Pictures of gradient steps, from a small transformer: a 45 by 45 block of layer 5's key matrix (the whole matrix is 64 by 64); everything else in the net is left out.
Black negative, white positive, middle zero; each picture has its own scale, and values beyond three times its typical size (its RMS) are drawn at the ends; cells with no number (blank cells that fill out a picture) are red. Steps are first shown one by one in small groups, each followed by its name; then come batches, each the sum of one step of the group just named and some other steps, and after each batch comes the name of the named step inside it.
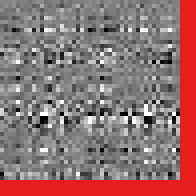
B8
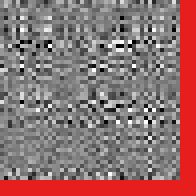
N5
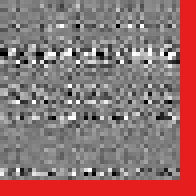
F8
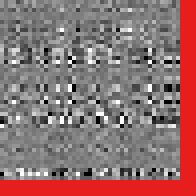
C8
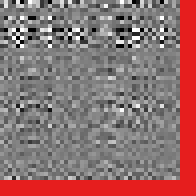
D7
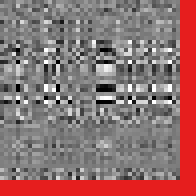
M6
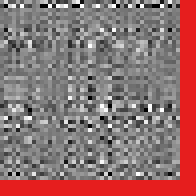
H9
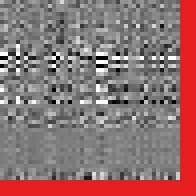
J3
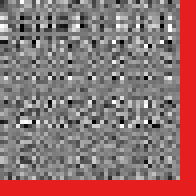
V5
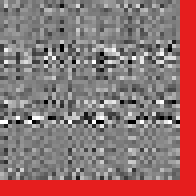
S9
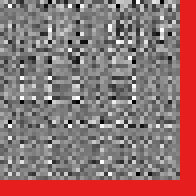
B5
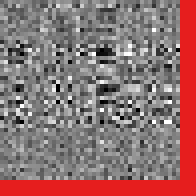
M6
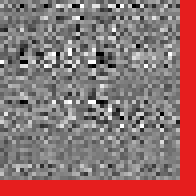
F8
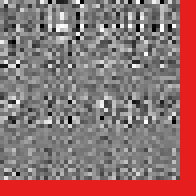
H9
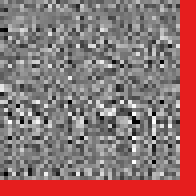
H9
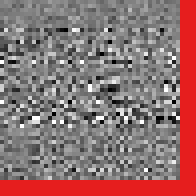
S9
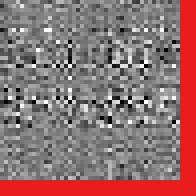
D7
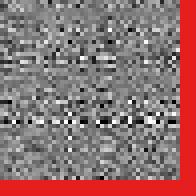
B5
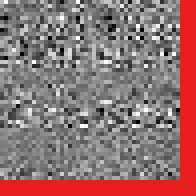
F8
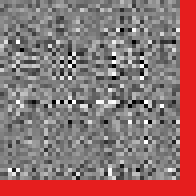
N5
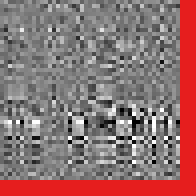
H9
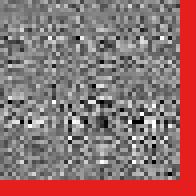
H9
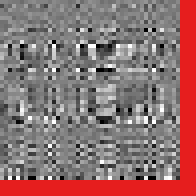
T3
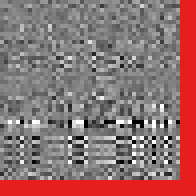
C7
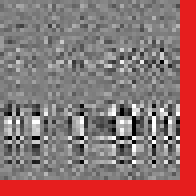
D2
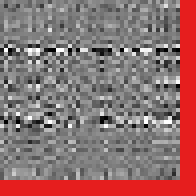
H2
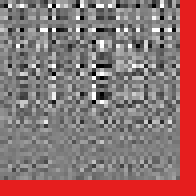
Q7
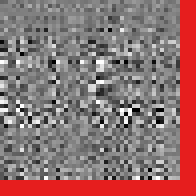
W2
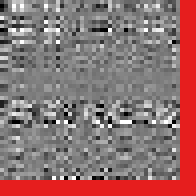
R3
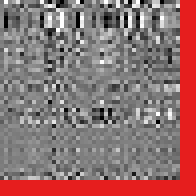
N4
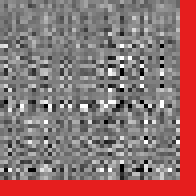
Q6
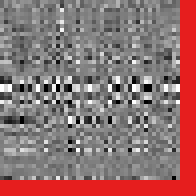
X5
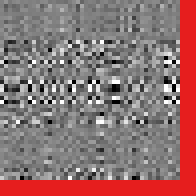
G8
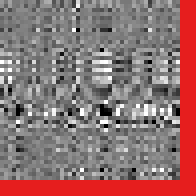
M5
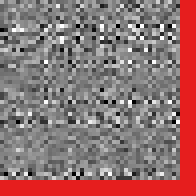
R3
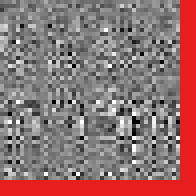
D2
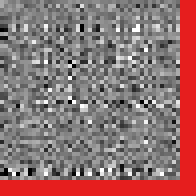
Q6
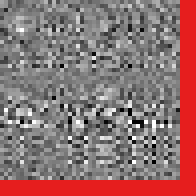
C7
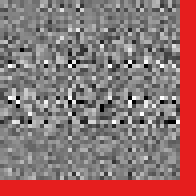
M5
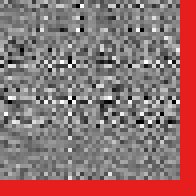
G8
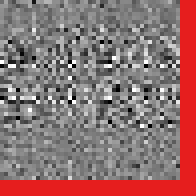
X5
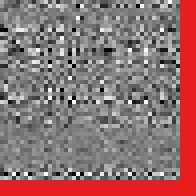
H2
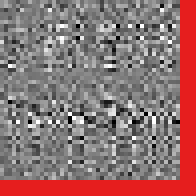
D2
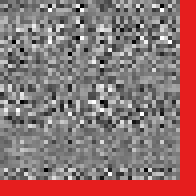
X5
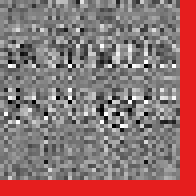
Q7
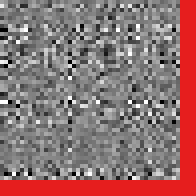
W2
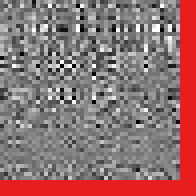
Q7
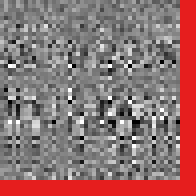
D2
